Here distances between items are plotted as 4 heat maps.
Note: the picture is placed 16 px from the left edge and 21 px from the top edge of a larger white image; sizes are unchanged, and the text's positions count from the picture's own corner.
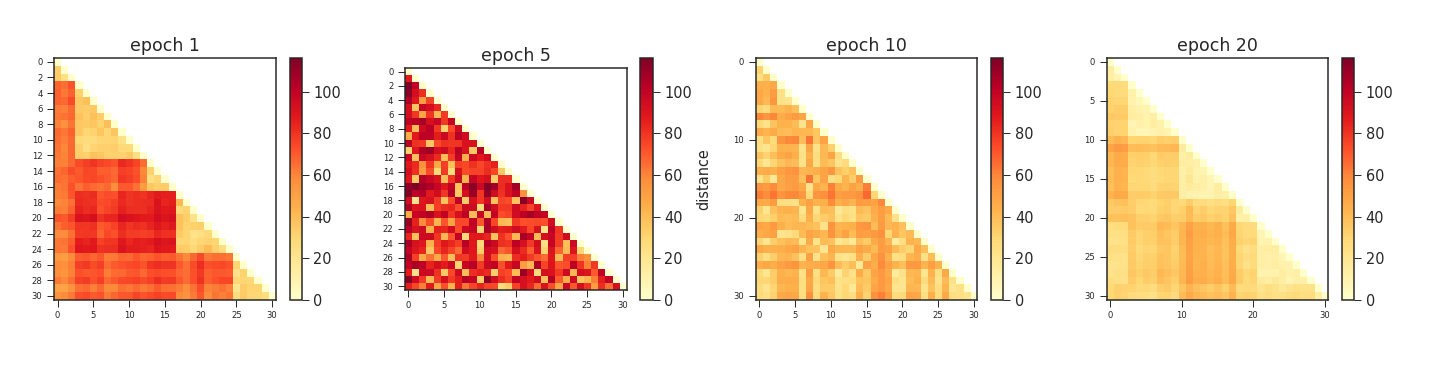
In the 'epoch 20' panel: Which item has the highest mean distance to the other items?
11
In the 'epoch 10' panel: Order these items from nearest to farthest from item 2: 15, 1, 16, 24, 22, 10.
15, 10, 1, 24, 22, 16
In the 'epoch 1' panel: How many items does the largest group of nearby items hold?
10
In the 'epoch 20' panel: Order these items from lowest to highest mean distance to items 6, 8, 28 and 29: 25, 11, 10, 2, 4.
4, 25, 2, 10, 11
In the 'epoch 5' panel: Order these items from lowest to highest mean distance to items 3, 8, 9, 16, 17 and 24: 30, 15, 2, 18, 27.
27, 30, 18, 15, 2
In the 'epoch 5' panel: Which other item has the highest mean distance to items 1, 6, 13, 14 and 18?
16
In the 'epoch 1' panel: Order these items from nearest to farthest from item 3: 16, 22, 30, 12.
12, 16, 30, 22
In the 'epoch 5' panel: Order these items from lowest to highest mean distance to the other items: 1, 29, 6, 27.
6, 1, 29, 27
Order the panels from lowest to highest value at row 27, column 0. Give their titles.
epoch 20, epoch 10, epoch 1, epoch 5
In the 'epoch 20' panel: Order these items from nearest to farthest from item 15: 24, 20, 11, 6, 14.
14, 11, 6, 20, 24
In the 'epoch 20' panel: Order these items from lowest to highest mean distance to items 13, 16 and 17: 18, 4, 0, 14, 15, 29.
14, 15, 18, 4, 29, 0
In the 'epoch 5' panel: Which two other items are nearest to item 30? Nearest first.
13, 14
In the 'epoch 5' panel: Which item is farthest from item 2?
0
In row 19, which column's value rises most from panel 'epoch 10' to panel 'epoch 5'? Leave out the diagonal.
11
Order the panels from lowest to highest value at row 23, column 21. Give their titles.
epoch 20, epoch 1, epoch 10, epoch 5
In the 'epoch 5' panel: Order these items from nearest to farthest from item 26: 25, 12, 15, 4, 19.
4, 25, 19, 12, 15
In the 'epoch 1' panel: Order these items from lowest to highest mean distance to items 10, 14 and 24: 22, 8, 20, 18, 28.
8, 22, 18, 20, 28
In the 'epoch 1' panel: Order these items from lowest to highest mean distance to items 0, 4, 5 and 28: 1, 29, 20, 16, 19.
29, 1, 16, 19, 20
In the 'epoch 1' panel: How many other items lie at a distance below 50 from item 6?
9
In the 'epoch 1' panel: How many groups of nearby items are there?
5
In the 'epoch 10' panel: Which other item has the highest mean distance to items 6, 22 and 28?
17
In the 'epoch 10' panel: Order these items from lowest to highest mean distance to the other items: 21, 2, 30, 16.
30, 2, 21, 16
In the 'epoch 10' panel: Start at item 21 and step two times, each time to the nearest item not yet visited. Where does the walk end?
24
